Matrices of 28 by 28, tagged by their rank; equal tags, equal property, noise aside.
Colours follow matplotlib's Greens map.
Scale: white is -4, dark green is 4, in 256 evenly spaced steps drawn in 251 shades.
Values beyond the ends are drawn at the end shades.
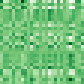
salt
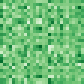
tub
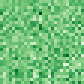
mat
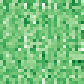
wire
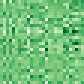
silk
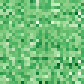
wire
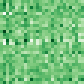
tub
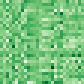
mat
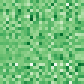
silk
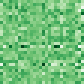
tub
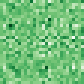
silk
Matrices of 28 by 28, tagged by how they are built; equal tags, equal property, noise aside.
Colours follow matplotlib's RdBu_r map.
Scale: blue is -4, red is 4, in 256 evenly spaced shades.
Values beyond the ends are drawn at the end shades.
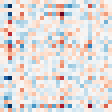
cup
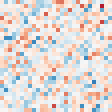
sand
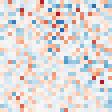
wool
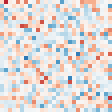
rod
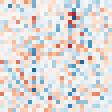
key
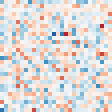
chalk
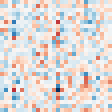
cup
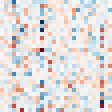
key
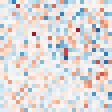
wool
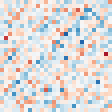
sand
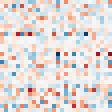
cup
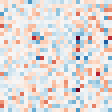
cup
